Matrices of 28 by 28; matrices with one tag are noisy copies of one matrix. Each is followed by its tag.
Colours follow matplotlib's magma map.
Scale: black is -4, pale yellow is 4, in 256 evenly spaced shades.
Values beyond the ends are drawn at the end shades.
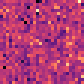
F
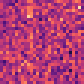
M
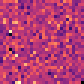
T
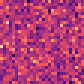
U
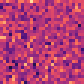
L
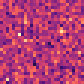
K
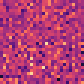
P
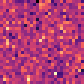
U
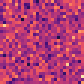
F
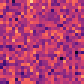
M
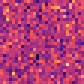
F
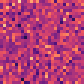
L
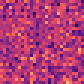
K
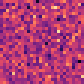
F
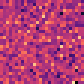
U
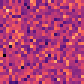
F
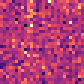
M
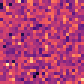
L
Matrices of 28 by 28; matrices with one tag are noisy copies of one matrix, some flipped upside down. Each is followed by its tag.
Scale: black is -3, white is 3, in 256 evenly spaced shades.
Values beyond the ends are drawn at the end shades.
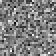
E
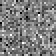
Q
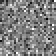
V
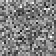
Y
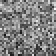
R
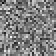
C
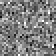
Q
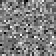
C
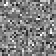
E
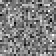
E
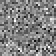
Y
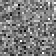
R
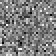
Y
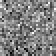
R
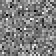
Y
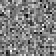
V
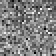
R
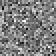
Y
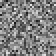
E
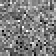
R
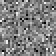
Q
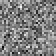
Y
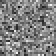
C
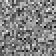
Y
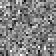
V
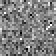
R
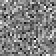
Y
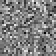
C
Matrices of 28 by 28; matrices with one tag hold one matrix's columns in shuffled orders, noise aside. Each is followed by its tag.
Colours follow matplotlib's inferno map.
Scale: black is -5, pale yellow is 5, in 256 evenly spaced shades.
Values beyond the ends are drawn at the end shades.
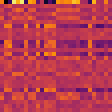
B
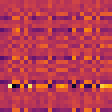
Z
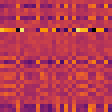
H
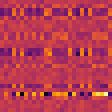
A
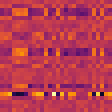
A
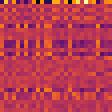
B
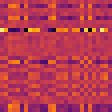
H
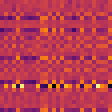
Z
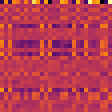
B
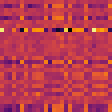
H
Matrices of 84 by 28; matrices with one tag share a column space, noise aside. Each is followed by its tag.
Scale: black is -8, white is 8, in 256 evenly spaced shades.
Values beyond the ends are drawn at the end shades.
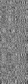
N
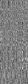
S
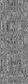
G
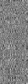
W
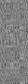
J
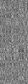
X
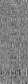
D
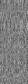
G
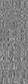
S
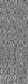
W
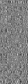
N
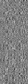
W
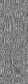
G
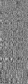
S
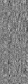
G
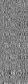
D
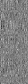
G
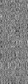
J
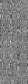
J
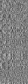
J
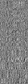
S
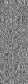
N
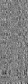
D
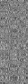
W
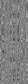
X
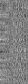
X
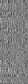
G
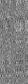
G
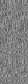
G
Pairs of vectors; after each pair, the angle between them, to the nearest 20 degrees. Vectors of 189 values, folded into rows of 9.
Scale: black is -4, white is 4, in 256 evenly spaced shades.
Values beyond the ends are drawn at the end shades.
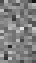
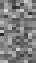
80 degrees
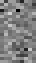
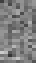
100 degrees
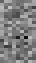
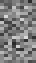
120 degrees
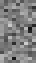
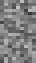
120 degrees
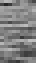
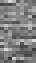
40 degrees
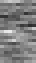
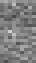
60 degrees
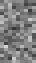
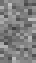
20 degrees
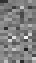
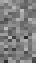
140 degrees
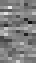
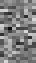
120 degrees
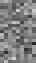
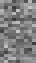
40 degrees
